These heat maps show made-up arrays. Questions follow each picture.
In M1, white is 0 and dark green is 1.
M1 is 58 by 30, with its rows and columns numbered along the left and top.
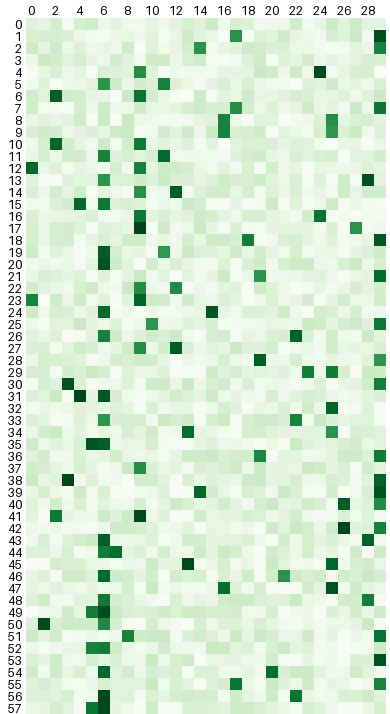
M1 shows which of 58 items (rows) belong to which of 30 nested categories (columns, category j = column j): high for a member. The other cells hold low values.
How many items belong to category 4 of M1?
2
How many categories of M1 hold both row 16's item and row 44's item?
0
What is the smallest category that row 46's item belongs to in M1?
21
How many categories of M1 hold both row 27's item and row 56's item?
0
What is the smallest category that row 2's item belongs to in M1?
14
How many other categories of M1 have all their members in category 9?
5
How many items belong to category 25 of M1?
7
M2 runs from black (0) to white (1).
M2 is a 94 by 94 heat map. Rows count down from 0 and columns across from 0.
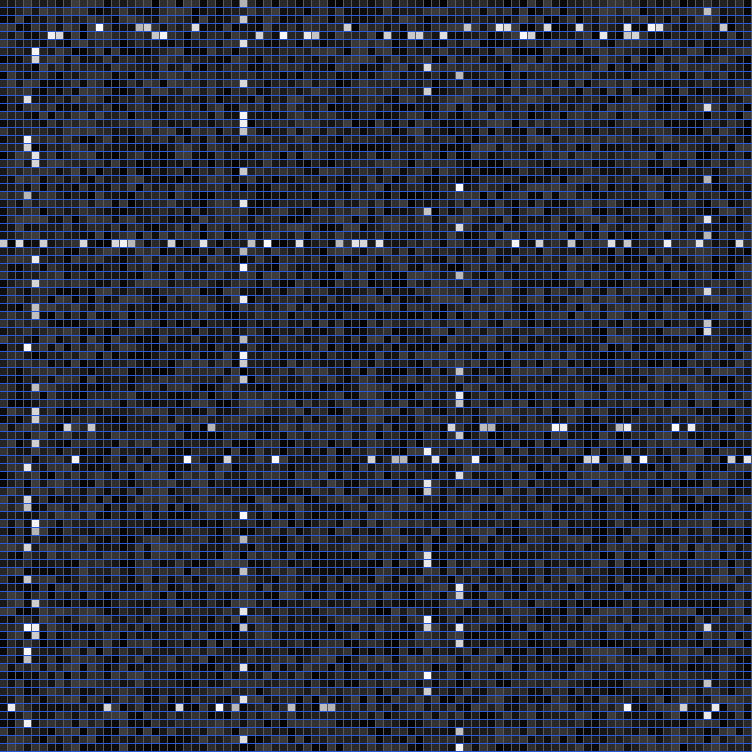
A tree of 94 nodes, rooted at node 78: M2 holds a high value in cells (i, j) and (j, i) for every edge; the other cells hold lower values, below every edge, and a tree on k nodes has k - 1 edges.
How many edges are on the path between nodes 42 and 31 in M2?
2
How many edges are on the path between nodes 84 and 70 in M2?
2
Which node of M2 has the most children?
30
